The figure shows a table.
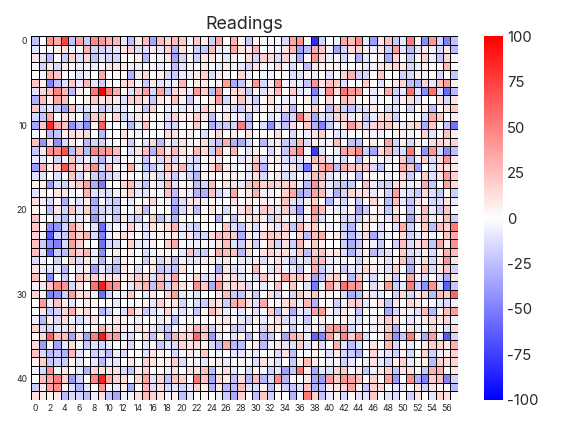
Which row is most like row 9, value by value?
39
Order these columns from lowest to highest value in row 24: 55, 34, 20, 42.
42, 20, 34, 55
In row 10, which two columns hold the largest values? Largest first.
2, 9
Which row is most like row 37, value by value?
8
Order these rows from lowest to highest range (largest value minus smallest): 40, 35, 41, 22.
41, 22, 40, 35
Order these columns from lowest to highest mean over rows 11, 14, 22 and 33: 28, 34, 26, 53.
28, 34, 26, 53
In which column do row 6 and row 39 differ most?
9
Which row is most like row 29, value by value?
6
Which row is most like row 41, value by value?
4
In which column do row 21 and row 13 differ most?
38
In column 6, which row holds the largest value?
0
